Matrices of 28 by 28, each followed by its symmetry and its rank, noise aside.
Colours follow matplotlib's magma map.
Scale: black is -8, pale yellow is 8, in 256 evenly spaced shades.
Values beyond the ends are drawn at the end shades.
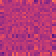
no symmetry, rank two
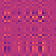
no symmetry, rank one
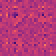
symmetric, rank three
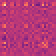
symmetric, rank two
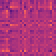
symmetric, rank two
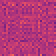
no symmetry, rank three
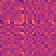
symmetric, rank three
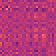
no symmetry, rank three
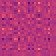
antisymmetric, rank two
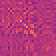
symmetric, rank three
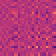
no symmetry, rank two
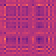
symmetric, rank one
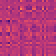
antisymmetric, rank two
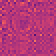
symmetric, rank three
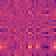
no symmetry, rank two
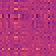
antisymmetric, rank two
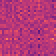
no symmetry, rank three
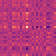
symmetric, rank one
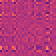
no symmetry, rank two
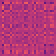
symmetric, rank one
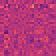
antisymmetric, rank two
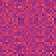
no symmetry, rank three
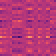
no symmetry, rank one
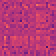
symmetric, rank three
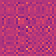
symmetric, rank two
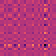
symmetric, rank one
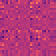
antisymmetric, rank two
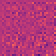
no symmetry, rank three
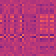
no symmetry, rank one
